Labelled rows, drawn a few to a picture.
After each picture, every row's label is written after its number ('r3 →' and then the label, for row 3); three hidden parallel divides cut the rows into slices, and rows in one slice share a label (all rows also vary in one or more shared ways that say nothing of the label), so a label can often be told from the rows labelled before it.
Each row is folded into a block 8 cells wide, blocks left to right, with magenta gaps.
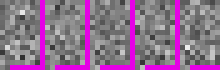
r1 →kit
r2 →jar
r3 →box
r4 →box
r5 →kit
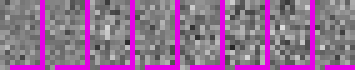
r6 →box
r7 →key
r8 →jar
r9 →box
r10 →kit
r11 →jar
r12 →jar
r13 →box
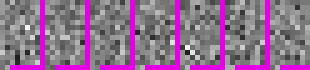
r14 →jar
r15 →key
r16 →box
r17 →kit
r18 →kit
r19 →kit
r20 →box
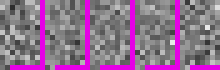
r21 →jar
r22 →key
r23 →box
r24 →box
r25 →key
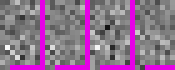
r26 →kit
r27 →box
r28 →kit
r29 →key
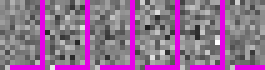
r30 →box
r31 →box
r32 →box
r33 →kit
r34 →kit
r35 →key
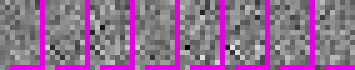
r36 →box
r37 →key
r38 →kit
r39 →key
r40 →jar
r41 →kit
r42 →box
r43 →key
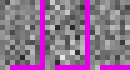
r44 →box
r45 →kit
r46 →box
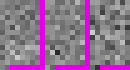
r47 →box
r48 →key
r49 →key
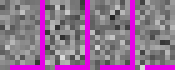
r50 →kit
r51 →kit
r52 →box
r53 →box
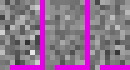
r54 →jar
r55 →key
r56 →key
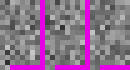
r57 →box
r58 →box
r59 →key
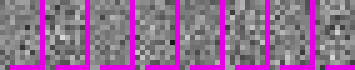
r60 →box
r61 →jar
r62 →key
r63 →key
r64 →key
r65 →box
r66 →box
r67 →kit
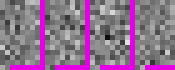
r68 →key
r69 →box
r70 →kit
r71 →key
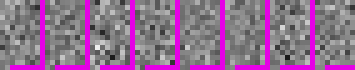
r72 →box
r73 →box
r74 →kit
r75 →box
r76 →box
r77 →key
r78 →jar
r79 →box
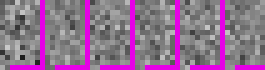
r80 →kit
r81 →key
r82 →box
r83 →key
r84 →box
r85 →key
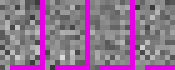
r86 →box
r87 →box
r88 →key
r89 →box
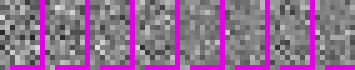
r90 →kit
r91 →kit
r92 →kit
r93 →jar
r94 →box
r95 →key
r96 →jar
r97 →key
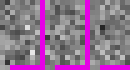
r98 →box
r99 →jar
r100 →kit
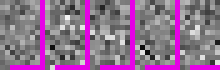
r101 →jar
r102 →jar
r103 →jar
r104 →jar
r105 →jar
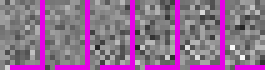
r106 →box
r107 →box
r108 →key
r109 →kit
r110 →kit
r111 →kit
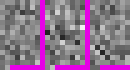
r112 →jar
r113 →kit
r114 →jar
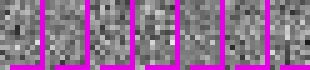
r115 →kit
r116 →box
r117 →kit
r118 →kit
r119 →key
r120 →jar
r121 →jar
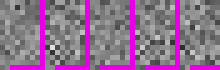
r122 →box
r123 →box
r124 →key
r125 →key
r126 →box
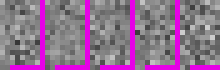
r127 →jar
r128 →key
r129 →key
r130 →box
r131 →jar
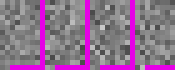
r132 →box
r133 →box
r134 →key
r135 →box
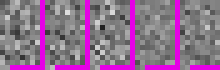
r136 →kit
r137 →kit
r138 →kit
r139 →key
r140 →box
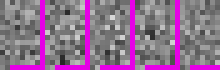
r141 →box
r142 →jar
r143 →key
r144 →kit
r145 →key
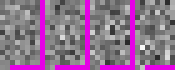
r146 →box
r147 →jar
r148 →jar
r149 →kit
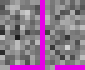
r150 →kit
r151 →key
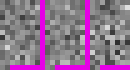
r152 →box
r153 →box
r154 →jar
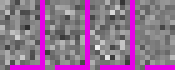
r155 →jar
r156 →kit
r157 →kit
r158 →key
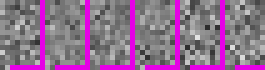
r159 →jar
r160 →box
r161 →key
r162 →box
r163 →jar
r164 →kit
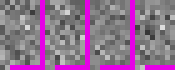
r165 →key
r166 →kit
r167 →box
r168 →kit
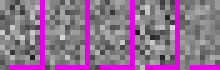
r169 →jar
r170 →jar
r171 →jar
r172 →kit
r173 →box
